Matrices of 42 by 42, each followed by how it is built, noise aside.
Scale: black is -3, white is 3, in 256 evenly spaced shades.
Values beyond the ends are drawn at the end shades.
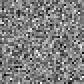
noise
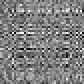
low rank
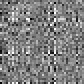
low rank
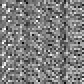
repeating rows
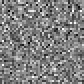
noise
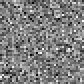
noise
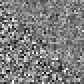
lower triangular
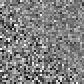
lower triangular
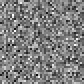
repeating rows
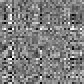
low rank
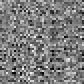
low rank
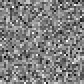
noise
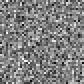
noise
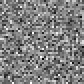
noise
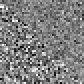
lower triangular
